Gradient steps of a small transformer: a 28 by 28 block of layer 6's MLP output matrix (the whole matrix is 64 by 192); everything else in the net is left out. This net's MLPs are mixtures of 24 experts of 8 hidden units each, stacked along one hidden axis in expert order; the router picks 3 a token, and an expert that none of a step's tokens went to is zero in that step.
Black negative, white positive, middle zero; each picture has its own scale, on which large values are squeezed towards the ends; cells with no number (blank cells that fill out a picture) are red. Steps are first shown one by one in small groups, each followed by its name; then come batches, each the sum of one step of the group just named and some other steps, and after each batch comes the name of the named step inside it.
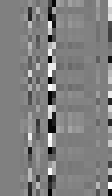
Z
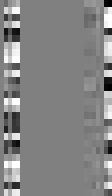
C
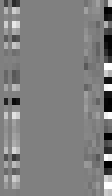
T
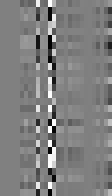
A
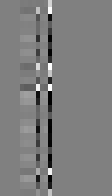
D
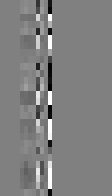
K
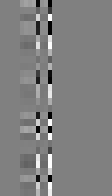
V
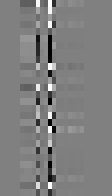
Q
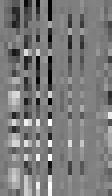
K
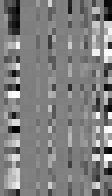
A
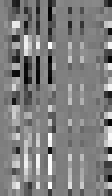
Z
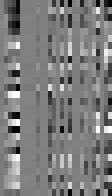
D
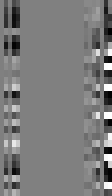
T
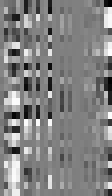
C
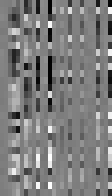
K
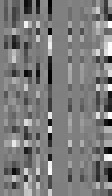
K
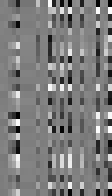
Q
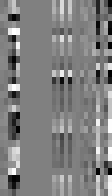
T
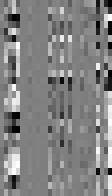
C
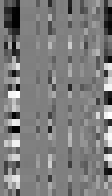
V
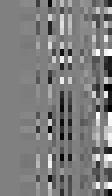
V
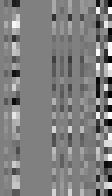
T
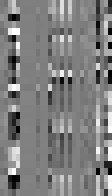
D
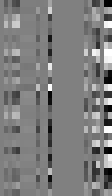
D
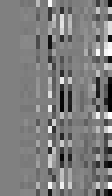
A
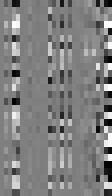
T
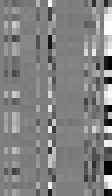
A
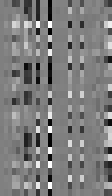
K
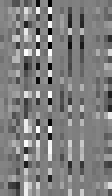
T
